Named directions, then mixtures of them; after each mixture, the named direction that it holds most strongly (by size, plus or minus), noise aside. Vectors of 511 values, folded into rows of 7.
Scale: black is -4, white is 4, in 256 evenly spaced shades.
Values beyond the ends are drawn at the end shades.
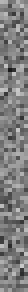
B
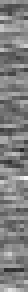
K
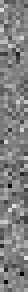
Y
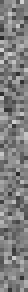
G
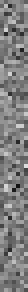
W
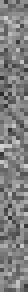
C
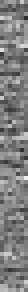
K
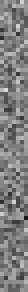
G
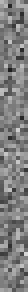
B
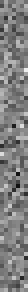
C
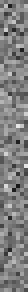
W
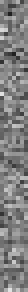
G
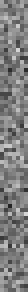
C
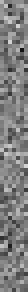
B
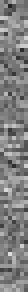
K
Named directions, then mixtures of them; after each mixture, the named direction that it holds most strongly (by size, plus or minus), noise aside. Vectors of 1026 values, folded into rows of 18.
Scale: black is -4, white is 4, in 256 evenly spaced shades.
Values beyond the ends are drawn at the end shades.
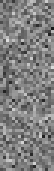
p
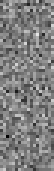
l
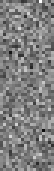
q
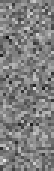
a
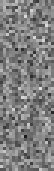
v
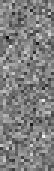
a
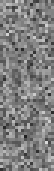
v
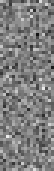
l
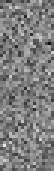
a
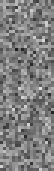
v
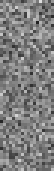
q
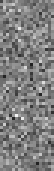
q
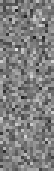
v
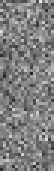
q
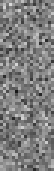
l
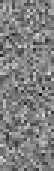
a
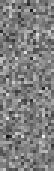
l
